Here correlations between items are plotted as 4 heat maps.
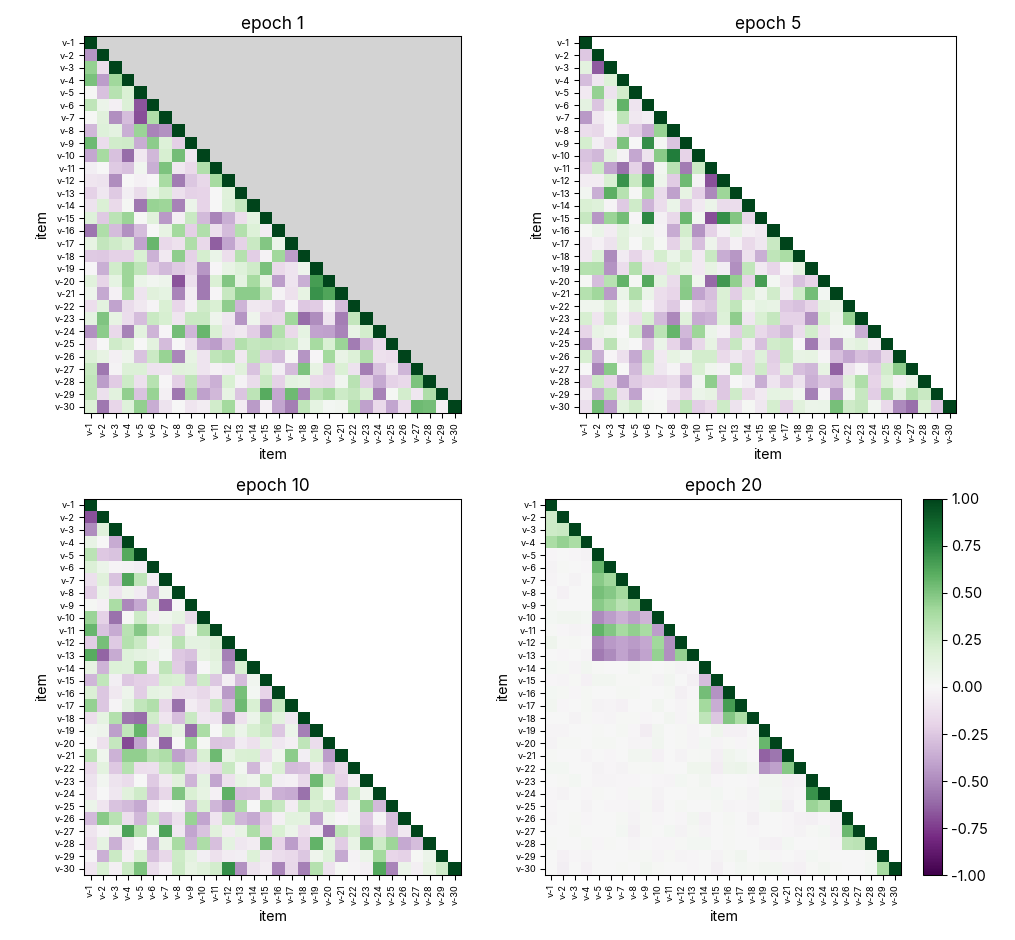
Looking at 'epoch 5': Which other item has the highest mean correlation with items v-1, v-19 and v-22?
v-21
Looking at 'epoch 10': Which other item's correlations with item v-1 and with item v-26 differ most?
v-2
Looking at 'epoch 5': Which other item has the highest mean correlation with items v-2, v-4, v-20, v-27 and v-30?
v-12
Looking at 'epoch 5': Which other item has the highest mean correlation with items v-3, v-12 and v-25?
v-13
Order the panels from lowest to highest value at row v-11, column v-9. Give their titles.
epoch 5, epoch 1, epoch 10, epoch 20
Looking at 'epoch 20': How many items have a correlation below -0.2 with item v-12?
6
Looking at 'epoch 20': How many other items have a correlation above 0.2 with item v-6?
5
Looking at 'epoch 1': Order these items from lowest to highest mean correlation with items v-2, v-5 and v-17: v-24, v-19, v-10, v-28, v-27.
v-27, v-28, v-19, v-10, v-24
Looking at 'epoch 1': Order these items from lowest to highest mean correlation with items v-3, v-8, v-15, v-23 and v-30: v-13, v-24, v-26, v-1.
v-13, v-26, v-24, v-1
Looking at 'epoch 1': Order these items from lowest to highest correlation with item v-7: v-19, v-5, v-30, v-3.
v-5, v-3, v-19, v-30
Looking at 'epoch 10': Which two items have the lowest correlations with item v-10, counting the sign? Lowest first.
v-3, v-26
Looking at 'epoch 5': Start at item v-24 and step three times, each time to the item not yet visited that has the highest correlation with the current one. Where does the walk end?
v-7
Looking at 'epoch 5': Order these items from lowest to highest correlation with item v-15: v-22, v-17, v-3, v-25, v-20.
v-25, v-17, v-22, v-3, v-20
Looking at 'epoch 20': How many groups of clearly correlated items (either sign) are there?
7
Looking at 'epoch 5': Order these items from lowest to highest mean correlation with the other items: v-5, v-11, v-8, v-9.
v-11, v-8, v-5, v-9
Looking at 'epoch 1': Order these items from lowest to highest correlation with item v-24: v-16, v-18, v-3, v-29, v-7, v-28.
v-29, v-28, v-3, v-7, v-18, v-16
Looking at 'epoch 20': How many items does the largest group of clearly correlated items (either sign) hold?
9
